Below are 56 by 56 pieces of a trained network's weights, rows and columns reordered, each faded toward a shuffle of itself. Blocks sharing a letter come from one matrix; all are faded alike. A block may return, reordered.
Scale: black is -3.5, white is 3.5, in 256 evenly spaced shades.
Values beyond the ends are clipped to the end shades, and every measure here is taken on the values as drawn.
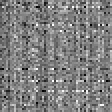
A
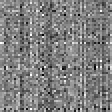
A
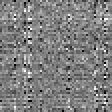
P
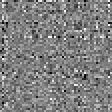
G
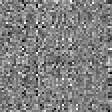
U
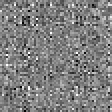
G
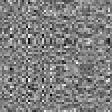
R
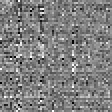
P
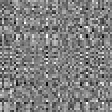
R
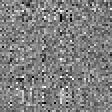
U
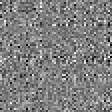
U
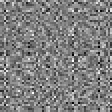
R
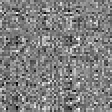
R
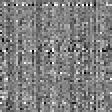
A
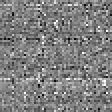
P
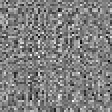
R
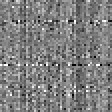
A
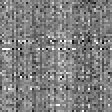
A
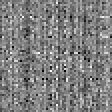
A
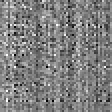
A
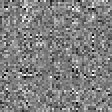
U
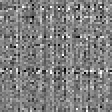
A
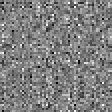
G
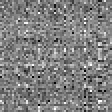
P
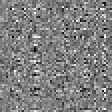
G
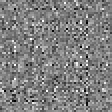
G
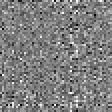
G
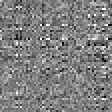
U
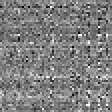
P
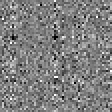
U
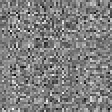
R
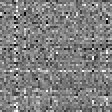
P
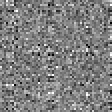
U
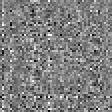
G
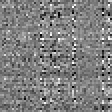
P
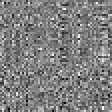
R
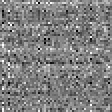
P
